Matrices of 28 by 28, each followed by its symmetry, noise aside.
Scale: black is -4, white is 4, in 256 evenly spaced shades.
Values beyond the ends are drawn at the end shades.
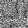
symmetric.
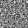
symmetric.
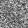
symmetric across the other diagonal.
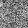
antisymmetric.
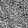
symmetric across the other diagonal.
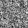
antisymmetric.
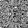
mirrored top to bottom.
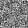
antisymmetric.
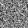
no symmetry.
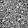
symmetric.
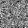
no symmetry.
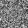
symmetric across the other diagonal.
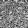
no symmetry.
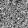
symmetric.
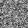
no symmetry.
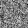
no symmetry.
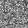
symmetric across the other diagonal.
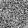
symmetric across the other diagonal.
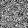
no symmetry.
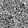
symmetric across the other diagonal.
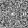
mirrored top to bottom.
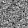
same after a half turn.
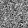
no symmetry.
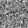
same after a half turn.
